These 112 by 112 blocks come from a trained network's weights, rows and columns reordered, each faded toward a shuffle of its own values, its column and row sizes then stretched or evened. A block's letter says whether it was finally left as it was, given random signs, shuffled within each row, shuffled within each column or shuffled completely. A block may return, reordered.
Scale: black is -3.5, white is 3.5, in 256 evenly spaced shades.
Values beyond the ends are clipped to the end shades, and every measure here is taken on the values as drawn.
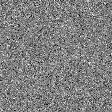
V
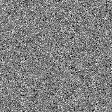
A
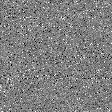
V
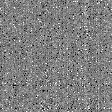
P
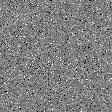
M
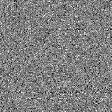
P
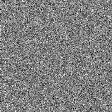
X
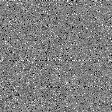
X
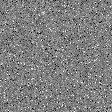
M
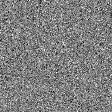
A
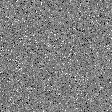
M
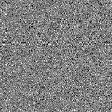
P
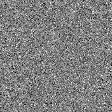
A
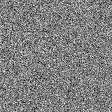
M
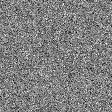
M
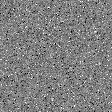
M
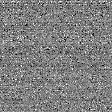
P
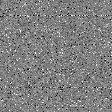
X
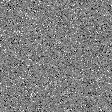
M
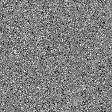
A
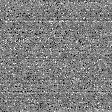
V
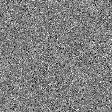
A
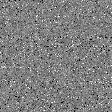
V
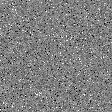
M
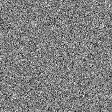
V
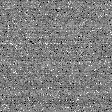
V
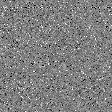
V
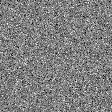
M
